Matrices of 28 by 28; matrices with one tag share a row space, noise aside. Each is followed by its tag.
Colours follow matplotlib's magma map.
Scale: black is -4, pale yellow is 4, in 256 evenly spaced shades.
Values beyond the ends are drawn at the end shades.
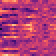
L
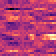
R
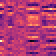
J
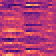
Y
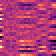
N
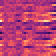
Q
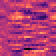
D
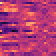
L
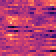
R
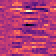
D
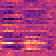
Y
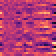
Q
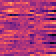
R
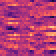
R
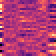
N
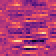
D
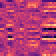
J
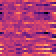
Q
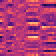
J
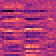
Y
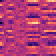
J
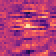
D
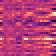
Q
